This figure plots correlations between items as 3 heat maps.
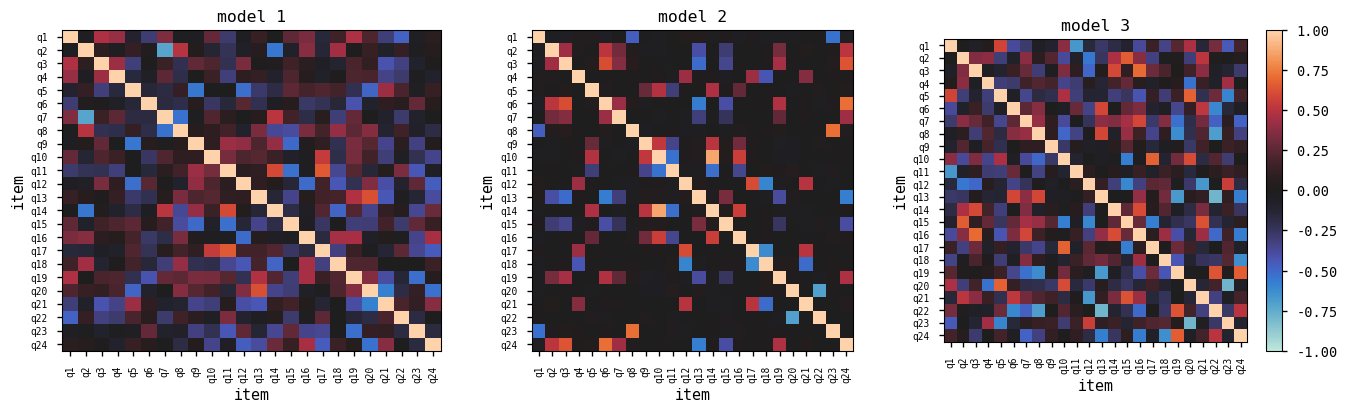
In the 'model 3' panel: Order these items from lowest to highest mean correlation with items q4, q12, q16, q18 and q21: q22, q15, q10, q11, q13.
q22, q10, q11, q15, q13
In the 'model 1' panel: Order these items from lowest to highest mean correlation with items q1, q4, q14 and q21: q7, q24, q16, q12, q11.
q12, q11, q16, q24, q7
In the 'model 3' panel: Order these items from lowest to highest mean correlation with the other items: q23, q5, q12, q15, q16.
q12, q5, q23, q15, q16
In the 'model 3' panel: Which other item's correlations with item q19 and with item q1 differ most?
q11
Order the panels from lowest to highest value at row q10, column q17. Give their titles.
model 2, model 1, model 3
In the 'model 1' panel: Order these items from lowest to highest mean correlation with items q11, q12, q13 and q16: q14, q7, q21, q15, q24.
q15, q21, q24, q7, q14
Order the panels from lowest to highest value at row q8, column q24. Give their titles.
model 3, model 1, model 2
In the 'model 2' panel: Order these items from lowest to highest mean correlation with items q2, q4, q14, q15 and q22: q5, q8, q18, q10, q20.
q20, q18, q8, q5, q10
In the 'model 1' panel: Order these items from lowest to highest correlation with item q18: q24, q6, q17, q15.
q17, q6, q15, q24
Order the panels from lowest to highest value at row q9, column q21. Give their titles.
model 1, model 2, model 3
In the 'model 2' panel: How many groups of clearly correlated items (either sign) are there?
5
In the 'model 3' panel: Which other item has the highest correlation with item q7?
q16
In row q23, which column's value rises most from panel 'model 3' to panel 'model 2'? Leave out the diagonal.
q20
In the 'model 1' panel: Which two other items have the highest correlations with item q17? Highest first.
q11, q10
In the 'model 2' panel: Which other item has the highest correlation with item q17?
q12
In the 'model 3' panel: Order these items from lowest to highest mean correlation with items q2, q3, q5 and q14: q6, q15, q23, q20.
q23, q6, q20, q15
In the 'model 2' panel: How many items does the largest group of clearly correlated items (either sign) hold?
8
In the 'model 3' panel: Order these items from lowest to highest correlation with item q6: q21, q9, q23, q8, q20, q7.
q23, q9, q20, q7, q8, q21
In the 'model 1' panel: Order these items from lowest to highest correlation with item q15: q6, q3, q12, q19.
q19, q12, q6, q3
